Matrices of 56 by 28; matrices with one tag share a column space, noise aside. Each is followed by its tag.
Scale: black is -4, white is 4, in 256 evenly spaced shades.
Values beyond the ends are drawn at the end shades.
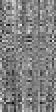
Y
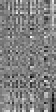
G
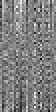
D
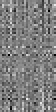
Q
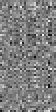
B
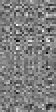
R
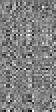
B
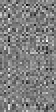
R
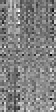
Q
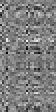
R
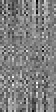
G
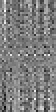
Q
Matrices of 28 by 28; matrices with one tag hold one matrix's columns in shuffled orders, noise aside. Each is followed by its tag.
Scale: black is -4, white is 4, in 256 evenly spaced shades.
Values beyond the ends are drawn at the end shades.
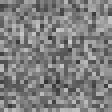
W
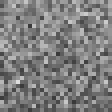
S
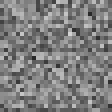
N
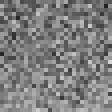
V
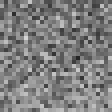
V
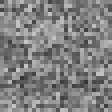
W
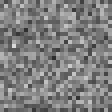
N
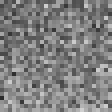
V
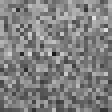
S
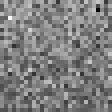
S
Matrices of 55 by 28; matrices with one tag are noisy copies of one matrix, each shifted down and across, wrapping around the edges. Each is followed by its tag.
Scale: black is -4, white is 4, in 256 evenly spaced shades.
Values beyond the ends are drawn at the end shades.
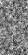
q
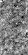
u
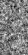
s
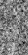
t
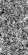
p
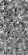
q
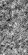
u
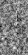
q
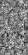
q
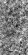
u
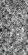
t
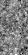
t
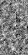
q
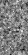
p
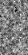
s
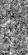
p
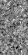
s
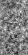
u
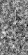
q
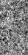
s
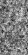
t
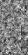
q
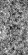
t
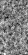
p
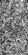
t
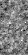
u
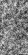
u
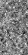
s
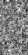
q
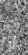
t
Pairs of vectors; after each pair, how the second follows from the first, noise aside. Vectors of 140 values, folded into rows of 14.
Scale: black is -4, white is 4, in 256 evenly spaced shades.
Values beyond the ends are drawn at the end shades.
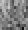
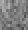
shrunk.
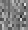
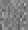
shrunk.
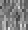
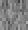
reversed, negated, shrunk.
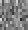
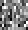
wrapped around, scaled up.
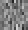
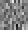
negated.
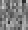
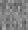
reversed, negated, shrunk.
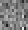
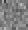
reversed, negated, shrunk.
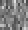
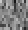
negated.
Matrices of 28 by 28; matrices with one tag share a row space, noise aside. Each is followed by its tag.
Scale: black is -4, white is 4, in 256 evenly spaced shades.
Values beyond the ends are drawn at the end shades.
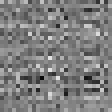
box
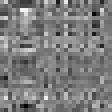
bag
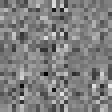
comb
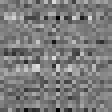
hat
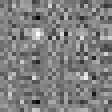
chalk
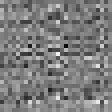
box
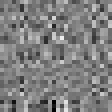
comb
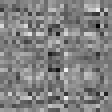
box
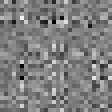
comb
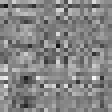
bag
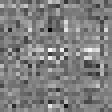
box
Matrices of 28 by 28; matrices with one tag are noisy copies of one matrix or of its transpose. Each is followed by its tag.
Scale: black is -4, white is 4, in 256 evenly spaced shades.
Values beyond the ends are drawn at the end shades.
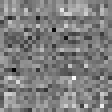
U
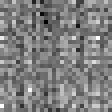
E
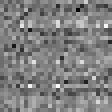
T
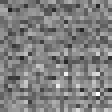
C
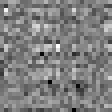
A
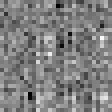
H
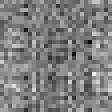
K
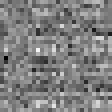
H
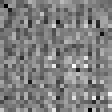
C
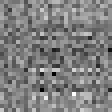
K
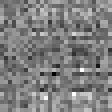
K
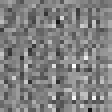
C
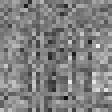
K
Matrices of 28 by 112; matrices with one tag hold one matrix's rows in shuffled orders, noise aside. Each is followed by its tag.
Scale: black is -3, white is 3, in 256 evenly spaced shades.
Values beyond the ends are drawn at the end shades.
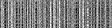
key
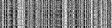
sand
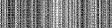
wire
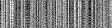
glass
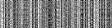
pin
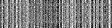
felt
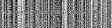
sand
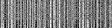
key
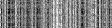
wire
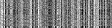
pin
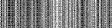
wire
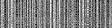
key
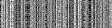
glass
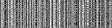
key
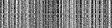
felt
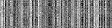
pin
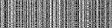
key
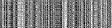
sand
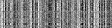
pin
